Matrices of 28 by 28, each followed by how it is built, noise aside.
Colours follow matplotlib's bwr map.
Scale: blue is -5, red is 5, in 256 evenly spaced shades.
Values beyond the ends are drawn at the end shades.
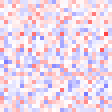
repeating columns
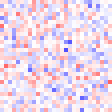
noise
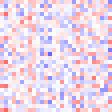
repeating rows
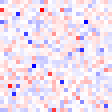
sparse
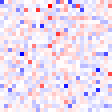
sparse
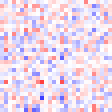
low rank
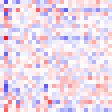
low rank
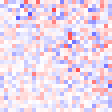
upper triangular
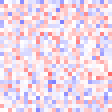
repeating columns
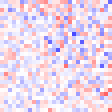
upper triangular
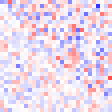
upper triangular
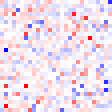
sparse
